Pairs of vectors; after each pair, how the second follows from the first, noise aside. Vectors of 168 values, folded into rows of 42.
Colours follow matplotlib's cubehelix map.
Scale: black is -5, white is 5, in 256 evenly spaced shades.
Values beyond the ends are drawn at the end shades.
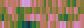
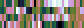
reversed, negated, scaled up.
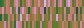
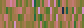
wrapped around, negated, partly zeroed.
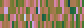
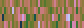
wrapped around, negated, partly zeroed.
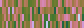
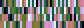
reversed, negated, scaled up.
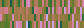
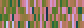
sign-scrambled.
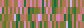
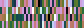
wrapped around, negated, scaled up.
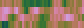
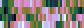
wrapped around, scaled up.
